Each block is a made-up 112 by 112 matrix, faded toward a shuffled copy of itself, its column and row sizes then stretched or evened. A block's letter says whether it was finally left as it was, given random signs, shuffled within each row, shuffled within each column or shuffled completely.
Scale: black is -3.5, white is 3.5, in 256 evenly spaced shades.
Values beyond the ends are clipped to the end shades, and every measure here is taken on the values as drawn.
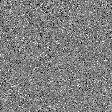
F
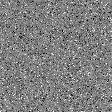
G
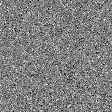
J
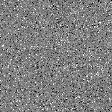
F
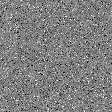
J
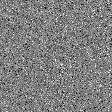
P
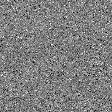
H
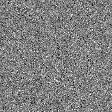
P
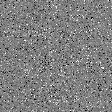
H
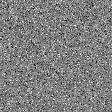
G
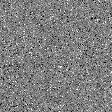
H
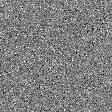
J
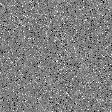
P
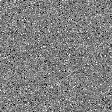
F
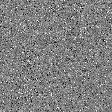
P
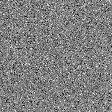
G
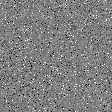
J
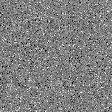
F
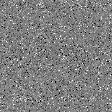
H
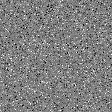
G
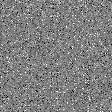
P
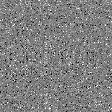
F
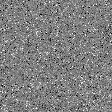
H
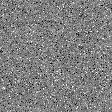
J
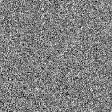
F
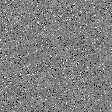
P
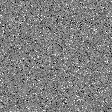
J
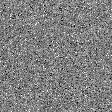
J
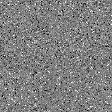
F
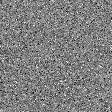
J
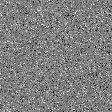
G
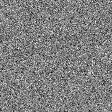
G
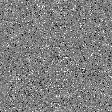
F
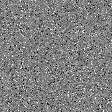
P
